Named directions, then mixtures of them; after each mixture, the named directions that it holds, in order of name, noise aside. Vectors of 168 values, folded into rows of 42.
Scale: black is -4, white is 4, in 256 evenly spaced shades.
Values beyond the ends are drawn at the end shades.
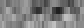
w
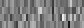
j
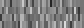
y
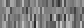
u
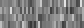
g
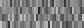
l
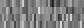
j, u, y.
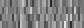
y.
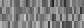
j, l.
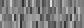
y.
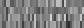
u.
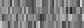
g, j, l.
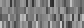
j, l, y.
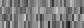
j, l, w.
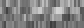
w.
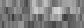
w.
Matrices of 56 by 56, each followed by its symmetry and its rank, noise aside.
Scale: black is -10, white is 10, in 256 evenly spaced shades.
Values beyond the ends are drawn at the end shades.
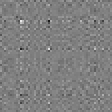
symmetric, rank three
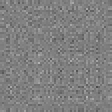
antisymmetric, rank six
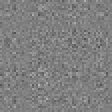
antisymmetric, rank six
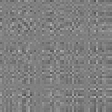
no symmetry, rank three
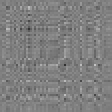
symmetric, rank three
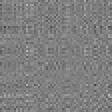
no symmetry, rank four
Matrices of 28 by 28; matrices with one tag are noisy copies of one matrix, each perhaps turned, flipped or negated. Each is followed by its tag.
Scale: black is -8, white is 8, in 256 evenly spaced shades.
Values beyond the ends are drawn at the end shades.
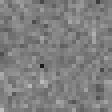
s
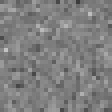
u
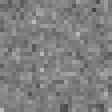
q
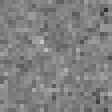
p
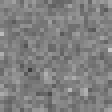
u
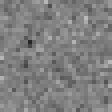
u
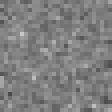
q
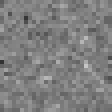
u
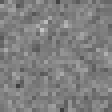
u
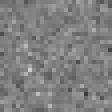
u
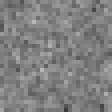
q
